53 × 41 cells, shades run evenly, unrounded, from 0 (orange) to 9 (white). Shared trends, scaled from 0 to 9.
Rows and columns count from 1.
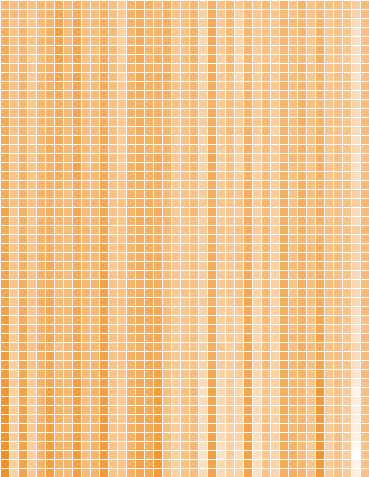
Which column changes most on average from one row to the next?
40
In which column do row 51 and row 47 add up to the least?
1
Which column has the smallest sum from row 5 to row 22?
9
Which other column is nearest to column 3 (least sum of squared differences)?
28
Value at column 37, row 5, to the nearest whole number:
5
